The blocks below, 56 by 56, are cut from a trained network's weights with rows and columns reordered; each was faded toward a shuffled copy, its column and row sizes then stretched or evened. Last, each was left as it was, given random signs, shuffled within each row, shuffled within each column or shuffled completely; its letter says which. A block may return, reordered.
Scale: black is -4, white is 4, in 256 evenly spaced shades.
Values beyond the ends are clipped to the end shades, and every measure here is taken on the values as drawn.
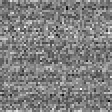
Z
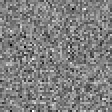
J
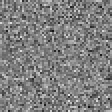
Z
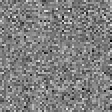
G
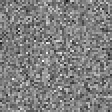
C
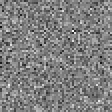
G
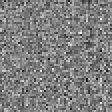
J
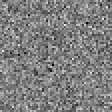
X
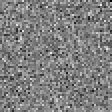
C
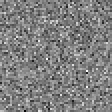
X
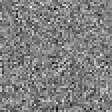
J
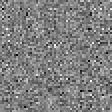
G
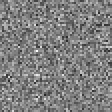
J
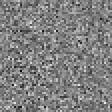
J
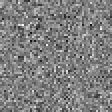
G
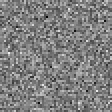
X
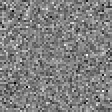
C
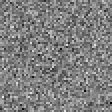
X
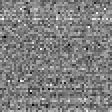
Z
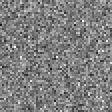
X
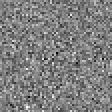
G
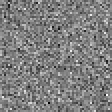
C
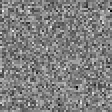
J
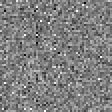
C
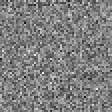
J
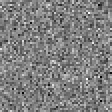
C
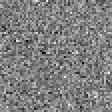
Z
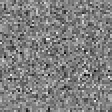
J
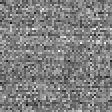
G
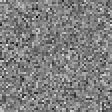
C
